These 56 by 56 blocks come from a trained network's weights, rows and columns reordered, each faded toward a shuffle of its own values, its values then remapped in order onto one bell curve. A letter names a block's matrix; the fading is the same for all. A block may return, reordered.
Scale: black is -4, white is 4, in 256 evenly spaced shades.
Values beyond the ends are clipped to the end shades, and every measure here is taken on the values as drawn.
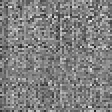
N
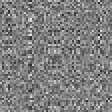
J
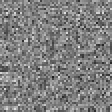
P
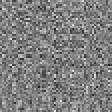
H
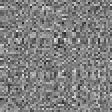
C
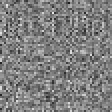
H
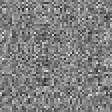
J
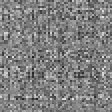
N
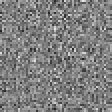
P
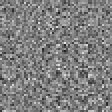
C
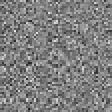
C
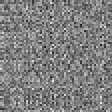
H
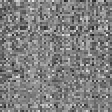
N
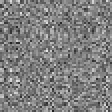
C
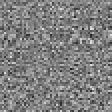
J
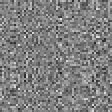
C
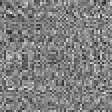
J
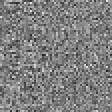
P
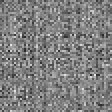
N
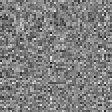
P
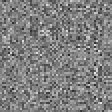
H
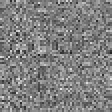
P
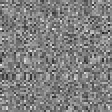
C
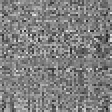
N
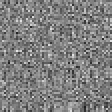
P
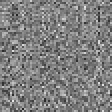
P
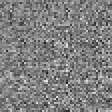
P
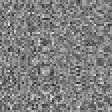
P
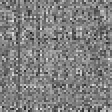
N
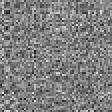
P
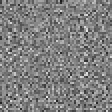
C
